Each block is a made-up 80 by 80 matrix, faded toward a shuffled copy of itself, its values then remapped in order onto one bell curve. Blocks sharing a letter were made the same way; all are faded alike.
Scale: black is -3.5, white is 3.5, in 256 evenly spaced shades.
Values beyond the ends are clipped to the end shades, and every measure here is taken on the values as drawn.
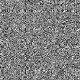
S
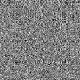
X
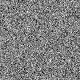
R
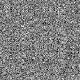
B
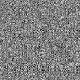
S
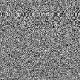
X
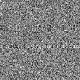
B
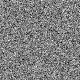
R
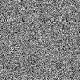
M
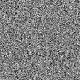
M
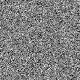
M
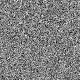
R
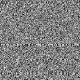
S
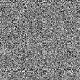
S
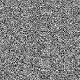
B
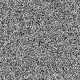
R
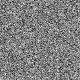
R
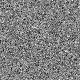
R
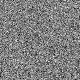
R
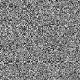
S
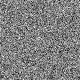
R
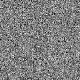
M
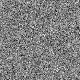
R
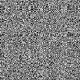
X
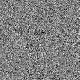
M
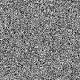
M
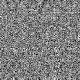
B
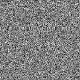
B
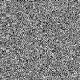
B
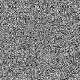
B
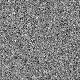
R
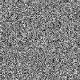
B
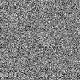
B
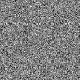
B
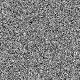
R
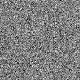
M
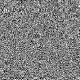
B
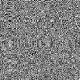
X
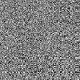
X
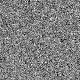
R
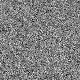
R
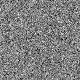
R
